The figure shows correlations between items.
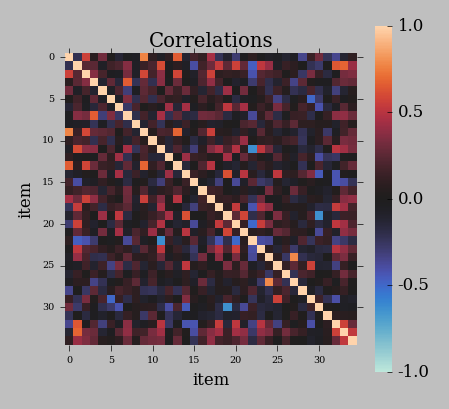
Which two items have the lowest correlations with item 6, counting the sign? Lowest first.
30, 7
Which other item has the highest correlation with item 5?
7
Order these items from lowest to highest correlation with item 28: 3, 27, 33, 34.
27, 34, 33, 3
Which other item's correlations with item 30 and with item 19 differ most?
14
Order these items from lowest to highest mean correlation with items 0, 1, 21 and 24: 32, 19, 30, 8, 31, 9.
30, 31, 8, 32, 19, 9
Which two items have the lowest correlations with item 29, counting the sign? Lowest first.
5, 32
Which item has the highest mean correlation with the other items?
33
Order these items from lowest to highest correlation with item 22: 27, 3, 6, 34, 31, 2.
2, 3, 34, 27, 6, 31
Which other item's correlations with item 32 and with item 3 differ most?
20
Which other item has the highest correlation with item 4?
19
